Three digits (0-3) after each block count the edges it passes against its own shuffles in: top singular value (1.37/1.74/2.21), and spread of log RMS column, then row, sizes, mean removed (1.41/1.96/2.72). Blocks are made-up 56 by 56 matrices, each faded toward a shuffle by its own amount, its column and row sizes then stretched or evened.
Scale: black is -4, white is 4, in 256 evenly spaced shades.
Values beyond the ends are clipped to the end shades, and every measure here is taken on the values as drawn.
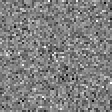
0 0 0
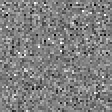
0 0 1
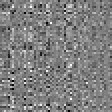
3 3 1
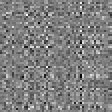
3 2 3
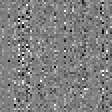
1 3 0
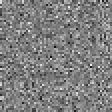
2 1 0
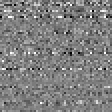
2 0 3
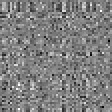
3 1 2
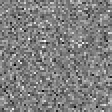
1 0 0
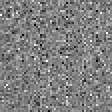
2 1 0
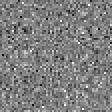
2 0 0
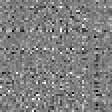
2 2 2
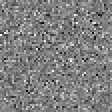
0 0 1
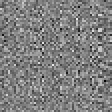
3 2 1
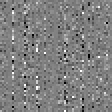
1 3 0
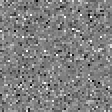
0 0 1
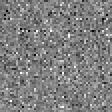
0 1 1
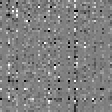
1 3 2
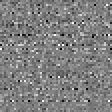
1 0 3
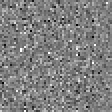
1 2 0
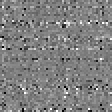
0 1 3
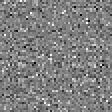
2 0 0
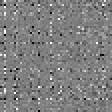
2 2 2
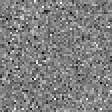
0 0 0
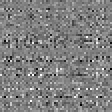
2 1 3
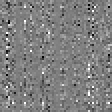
1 3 0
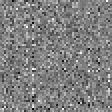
2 2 0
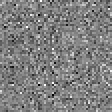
2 1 1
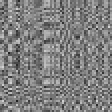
3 3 0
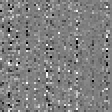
1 3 0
